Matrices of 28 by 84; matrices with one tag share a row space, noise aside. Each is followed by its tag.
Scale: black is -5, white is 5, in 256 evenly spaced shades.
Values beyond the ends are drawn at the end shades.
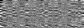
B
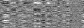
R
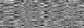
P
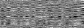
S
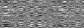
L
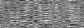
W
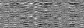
W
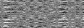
L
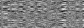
L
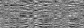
W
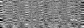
B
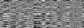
R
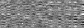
S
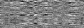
W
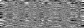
B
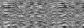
L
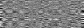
B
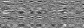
L
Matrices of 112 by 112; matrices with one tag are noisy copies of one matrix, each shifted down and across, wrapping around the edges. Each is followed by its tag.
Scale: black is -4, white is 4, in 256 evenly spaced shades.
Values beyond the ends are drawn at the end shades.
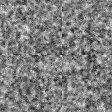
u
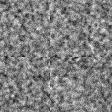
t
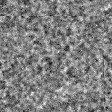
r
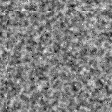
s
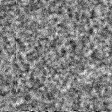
r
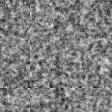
u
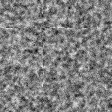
s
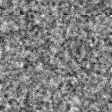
u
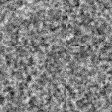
r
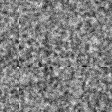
u
